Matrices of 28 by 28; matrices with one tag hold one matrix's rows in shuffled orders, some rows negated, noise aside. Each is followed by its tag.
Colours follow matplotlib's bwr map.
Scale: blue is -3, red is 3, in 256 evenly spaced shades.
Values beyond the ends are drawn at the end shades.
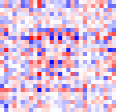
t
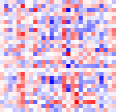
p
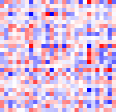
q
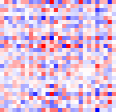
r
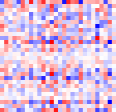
r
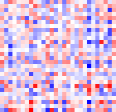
q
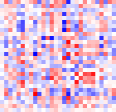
p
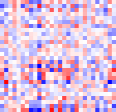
t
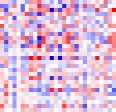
t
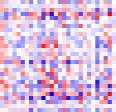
r
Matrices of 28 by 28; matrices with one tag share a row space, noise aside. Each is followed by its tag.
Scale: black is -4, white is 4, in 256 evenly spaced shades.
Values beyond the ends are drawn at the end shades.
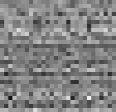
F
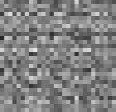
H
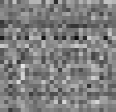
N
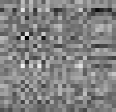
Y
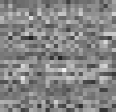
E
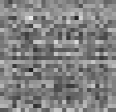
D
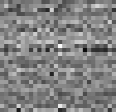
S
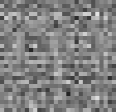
H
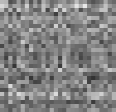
N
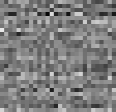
S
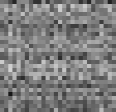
N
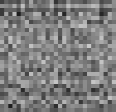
N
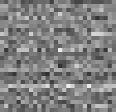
S
